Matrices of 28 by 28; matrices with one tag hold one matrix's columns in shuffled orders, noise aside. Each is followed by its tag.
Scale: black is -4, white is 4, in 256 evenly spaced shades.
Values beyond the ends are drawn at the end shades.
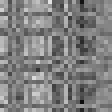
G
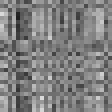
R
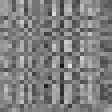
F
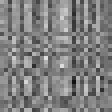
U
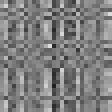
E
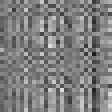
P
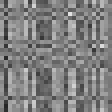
E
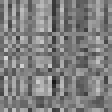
U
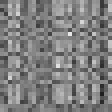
F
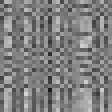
P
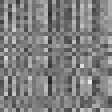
U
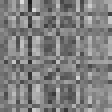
G
